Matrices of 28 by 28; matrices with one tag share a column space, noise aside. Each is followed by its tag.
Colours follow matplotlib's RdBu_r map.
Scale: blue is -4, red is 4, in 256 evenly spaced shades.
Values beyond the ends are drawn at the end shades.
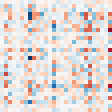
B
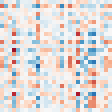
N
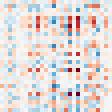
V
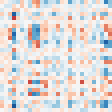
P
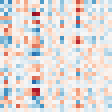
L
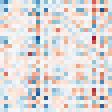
L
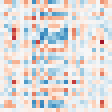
P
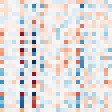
N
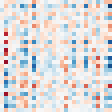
N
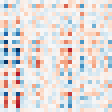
N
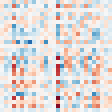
N
